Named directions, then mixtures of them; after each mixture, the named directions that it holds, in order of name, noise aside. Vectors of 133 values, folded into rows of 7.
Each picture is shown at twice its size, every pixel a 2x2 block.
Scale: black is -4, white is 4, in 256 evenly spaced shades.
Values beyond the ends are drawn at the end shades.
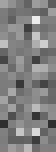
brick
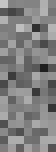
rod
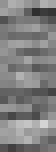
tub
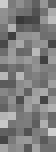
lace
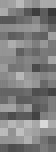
tub.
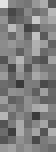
brick, lace, rod.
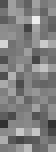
brick, lace, rod.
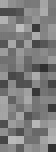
rod.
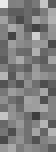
brick, lace, rod.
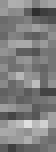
tub.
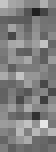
brick, lace, tub.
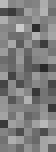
rod.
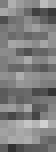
tub.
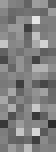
brick.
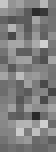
brick, lace, tub.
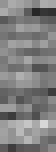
tub.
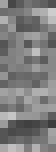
lace, tub.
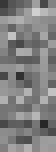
lace, tub.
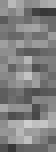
tub.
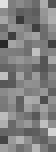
lace, rod.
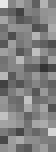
lace, rod.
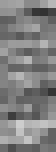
tub.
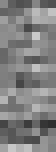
brick, tub.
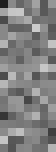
lace, rod.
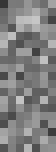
lace.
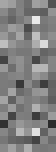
brick.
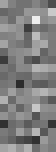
brick, tub.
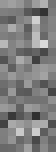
brick, tub.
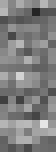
lace, tub.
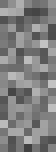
lace, rod, tub.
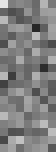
lace, rod.
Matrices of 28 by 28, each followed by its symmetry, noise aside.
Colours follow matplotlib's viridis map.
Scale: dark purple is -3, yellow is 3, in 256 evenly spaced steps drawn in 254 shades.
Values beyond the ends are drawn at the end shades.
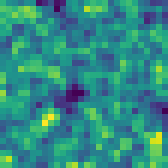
symmetric across the other diagonal.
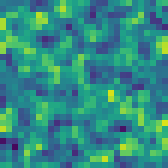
same after a half turn.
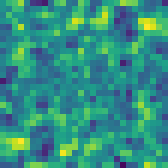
same after a half turn.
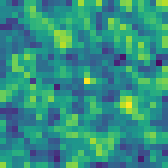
symmetric across the other diagonal.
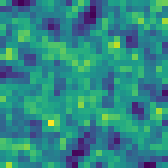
same after a half turn.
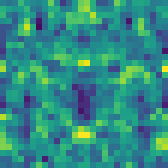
mirrored left to right.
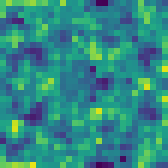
mirrored top to bottom.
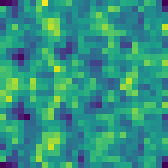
mirrored top to bottom.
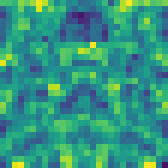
mirrored left to right.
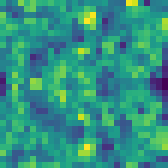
mirrored top to bottom.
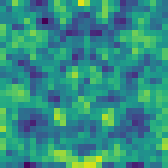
mirrored left to right.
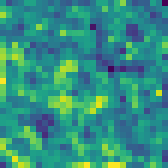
symmetric across the other diagonal.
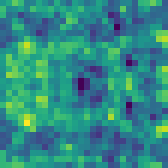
mirrored top to bottom.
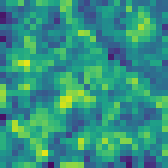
symmetric across the other diagonal.
